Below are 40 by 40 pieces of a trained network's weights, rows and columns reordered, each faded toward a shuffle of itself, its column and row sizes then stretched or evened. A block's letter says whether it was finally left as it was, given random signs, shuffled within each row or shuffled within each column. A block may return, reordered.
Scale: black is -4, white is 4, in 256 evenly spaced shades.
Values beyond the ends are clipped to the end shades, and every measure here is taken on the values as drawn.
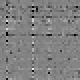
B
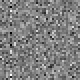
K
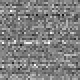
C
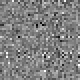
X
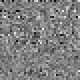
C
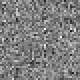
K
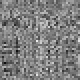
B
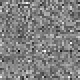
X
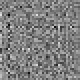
B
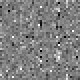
K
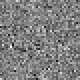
C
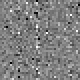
K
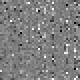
K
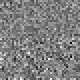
C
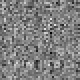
B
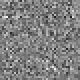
X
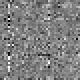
X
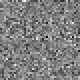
C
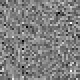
K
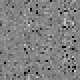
K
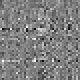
B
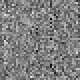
K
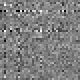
X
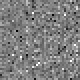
K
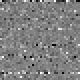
C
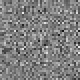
B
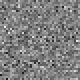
C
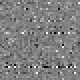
C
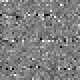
C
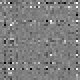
X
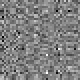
B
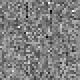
K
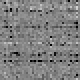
B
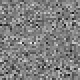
C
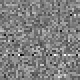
C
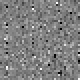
K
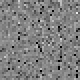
K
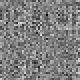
B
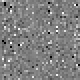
K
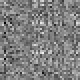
B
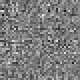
X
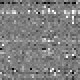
B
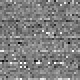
C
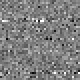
C
